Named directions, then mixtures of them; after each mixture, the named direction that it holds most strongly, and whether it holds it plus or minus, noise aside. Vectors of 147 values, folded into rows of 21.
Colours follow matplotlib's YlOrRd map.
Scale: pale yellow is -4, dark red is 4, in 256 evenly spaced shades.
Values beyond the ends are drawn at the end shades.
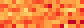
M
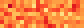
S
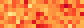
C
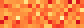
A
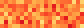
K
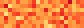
S, minus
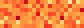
A, minus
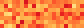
S, minus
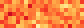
C, minus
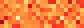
A, plus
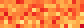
K, minus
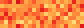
K, minus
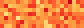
S, minus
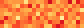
A, plus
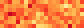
C, minus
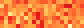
C, plus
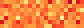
A, plus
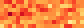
M, minus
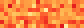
S, plus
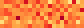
A, minus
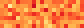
S, minus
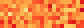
M, plus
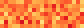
K, plus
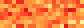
M, minus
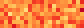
K, minus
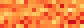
M, plus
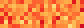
K, minus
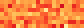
S, plus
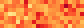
C, plus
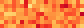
C, plus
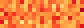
K, minus
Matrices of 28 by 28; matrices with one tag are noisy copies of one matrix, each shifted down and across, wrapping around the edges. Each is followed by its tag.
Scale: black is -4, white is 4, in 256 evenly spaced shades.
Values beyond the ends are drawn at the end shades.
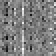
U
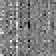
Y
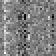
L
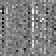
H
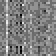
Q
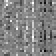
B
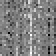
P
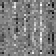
B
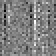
H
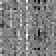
B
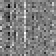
U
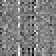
Q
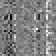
L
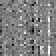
U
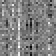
B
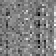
U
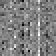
U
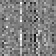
Q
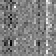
L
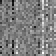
H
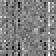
H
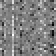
U
